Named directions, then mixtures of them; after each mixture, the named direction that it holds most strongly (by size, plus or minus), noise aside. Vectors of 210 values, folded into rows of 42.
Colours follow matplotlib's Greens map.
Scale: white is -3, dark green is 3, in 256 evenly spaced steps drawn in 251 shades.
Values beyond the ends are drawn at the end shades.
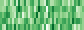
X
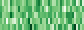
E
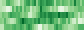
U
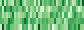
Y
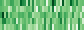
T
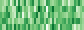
X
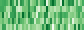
X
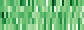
T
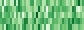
X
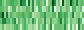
T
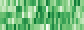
X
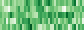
E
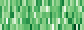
E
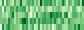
Y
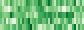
E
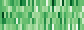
T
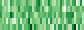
E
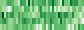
T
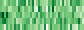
T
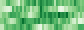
U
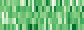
T
